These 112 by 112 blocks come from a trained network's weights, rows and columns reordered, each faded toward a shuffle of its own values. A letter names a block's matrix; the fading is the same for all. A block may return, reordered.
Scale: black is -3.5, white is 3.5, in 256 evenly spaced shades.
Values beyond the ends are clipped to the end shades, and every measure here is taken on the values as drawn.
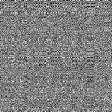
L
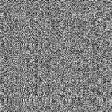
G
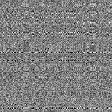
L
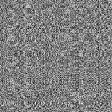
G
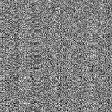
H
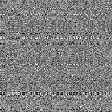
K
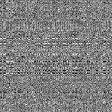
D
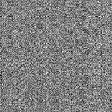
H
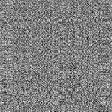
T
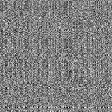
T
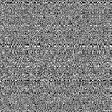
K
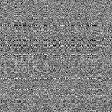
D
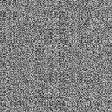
G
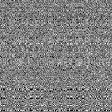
K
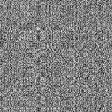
T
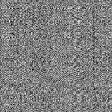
H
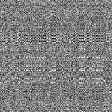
D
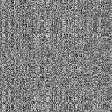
T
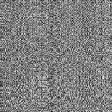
T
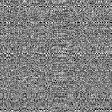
L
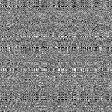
K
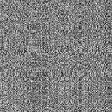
T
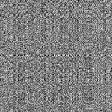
T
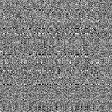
L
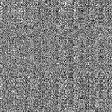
H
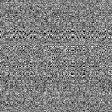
L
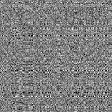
L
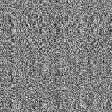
G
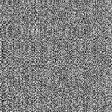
H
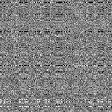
K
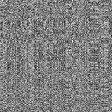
H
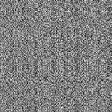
T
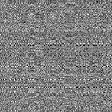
D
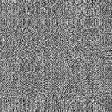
G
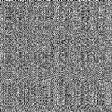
T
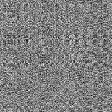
G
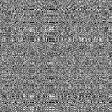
L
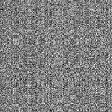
H
